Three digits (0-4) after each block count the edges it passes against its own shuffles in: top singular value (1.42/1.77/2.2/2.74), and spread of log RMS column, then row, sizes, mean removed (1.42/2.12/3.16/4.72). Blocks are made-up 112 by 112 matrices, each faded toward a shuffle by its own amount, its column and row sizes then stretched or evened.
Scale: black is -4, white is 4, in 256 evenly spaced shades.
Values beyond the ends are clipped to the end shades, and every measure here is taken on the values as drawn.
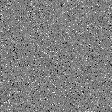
2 0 0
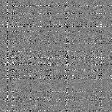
3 2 3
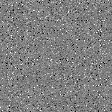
0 1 1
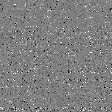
0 1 2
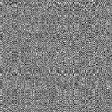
4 2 2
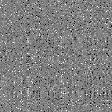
3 1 0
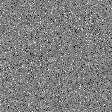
1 0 0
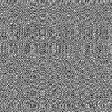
4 0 1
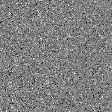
0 1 0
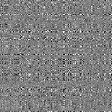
4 2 3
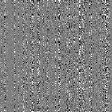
3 4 1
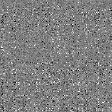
1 2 2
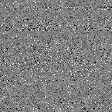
0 1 2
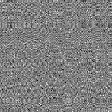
4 1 0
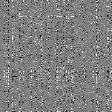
3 3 2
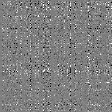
2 3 2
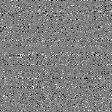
1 1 3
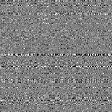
4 0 3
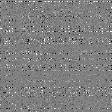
2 2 3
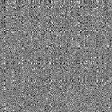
4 2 2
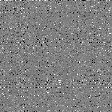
2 1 2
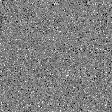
1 0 1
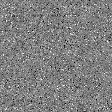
0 0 1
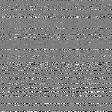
3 1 4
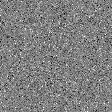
1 0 0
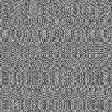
4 1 1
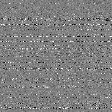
1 0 3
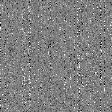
1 3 0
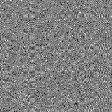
4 0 0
